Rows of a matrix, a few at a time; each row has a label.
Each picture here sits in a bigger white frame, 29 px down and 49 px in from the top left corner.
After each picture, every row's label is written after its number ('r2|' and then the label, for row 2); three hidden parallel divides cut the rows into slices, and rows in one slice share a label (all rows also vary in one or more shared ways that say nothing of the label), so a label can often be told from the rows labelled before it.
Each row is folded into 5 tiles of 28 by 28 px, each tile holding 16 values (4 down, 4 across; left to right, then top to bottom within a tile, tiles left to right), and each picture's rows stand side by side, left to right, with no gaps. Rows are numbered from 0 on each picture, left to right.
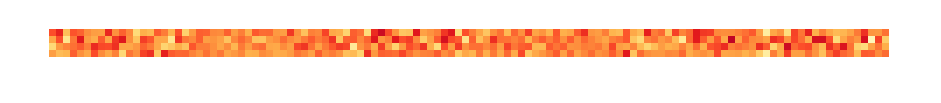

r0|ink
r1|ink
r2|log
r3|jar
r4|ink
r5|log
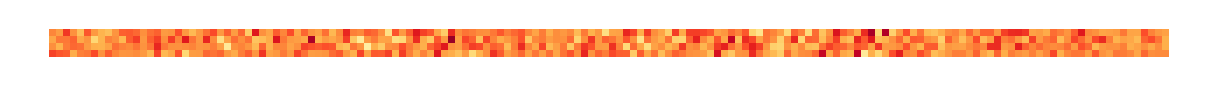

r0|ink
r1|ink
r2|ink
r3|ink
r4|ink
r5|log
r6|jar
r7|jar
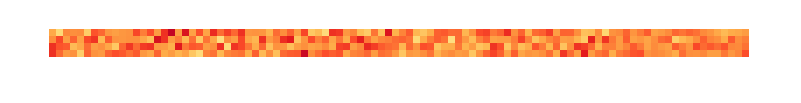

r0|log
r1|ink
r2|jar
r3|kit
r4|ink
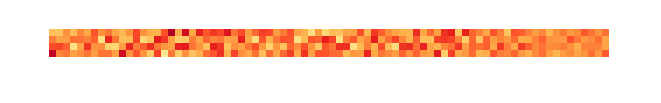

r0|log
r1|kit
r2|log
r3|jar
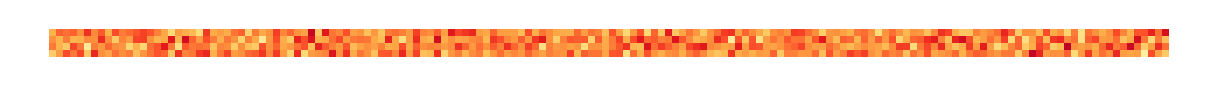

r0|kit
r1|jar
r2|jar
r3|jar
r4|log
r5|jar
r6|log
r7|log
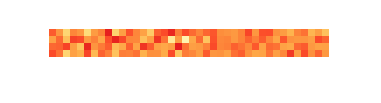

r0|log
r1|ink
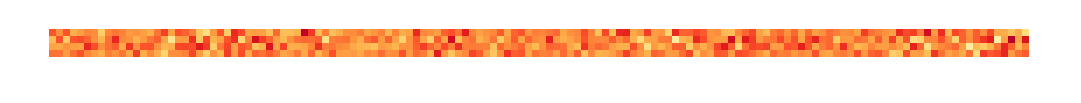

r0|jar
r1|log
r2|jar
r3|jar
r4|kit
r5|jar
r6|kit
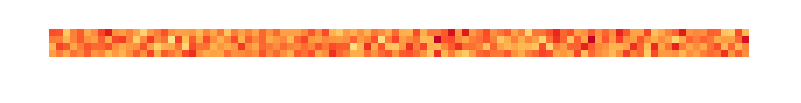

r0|jar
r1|jar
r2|log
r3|ink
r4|kit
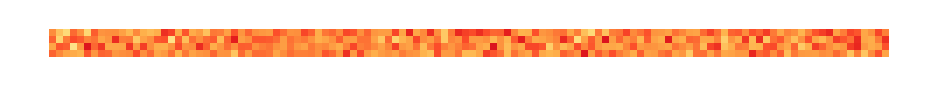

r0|log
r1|jar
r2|ink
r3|kit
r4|ink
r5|ink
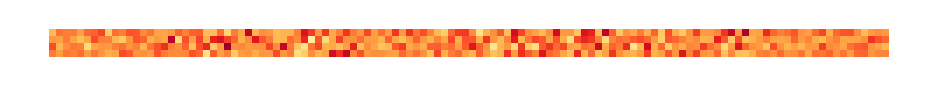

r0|ink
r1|log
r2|ink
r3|log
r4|log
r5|ink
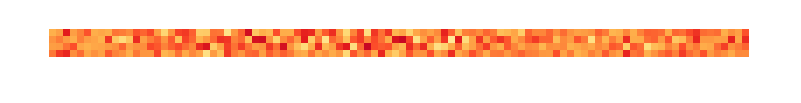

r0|ink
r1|log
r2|log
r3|jar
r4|ink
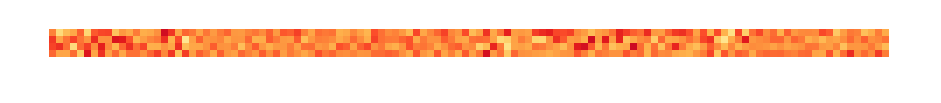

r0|log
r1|ink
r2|jar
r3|kit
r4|kit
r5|ink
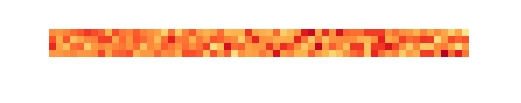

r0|ink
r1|log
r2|kit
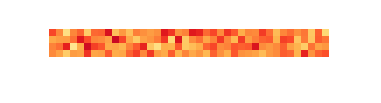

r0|log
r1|ink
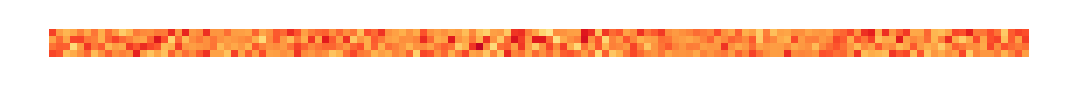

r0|log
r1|ink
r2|ink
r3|log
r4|ink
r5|jar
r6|ink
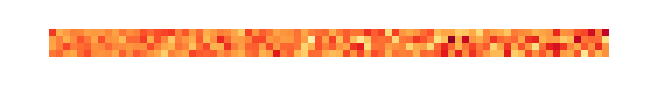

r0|jar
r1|jar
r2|kit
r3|log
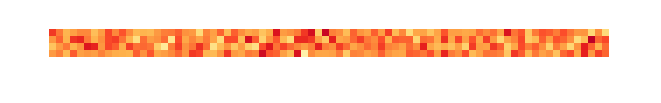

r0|jar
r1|log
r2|jar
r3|kit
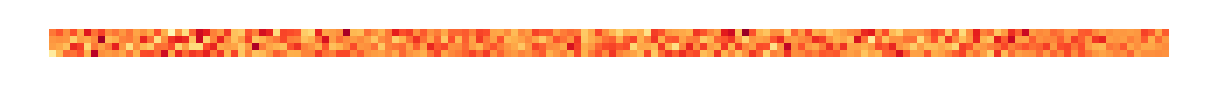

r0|kit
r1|kit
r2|ink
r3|ink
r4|log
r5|log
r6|jar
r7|jar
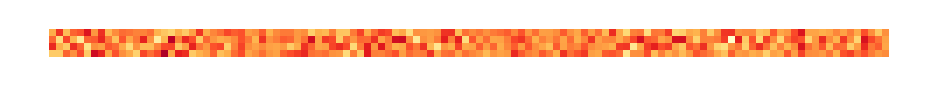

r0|kit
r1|ink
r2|log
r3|ink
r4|log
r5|jar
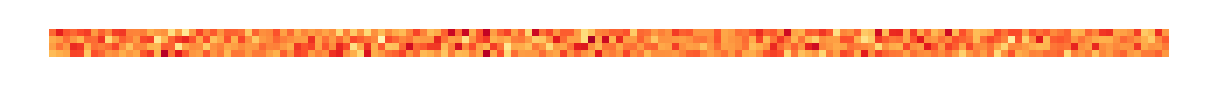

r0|kit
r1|ink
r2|log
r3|kit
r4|ink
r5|kit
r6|jar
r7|ink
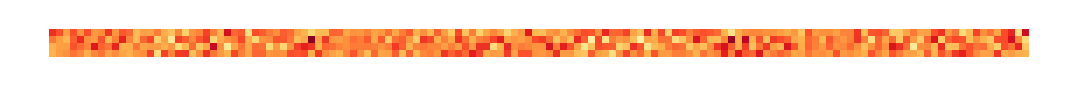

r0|ink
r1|kit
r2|ink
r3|log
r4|kit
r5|jar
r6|log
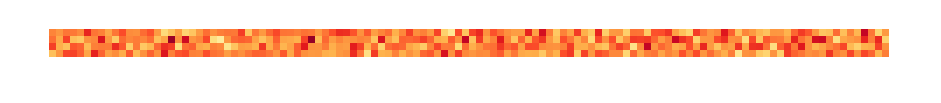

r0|kit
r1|ink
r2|kit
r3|ink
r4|log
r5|log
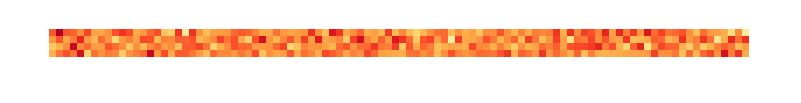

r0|kit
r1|jar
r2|jar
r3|jar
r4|kit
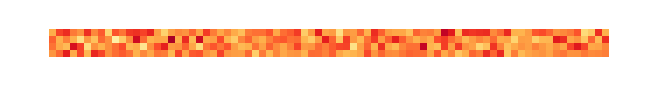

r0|kit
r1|ink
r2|log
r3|kit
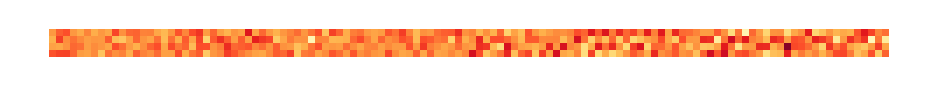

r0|ink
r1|jar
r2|jar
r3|log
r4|kit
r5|log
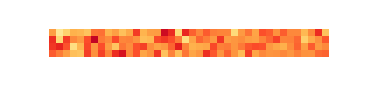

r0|log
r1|ink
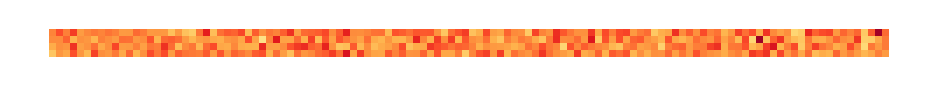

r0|ink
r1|ink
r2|ink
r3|ink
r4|ink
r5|ink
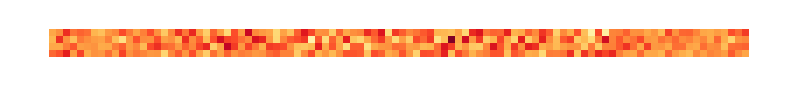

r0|ink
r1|log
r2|kit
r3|kit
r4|jar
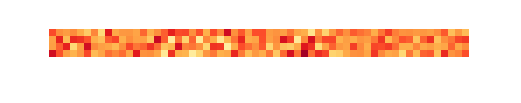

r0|log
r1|kit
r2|ink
